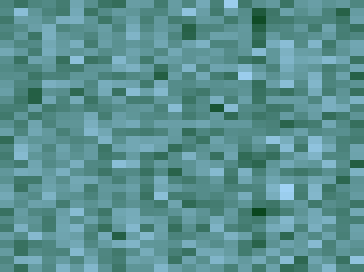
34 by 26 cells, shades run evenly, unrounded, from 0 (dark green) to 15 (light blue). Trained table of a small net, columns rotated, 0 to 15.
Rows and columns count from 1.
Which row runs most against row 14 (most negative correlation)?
22
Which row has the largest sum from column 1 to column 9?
11
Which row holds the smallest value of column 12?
10
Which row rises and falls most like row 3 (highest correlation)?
27
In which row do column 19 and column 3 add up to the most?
33
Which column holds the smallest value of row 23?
25
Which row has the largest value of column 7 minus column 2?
34
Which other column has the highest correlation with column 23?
21
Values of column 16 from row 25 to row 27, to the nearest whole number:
7 6 6
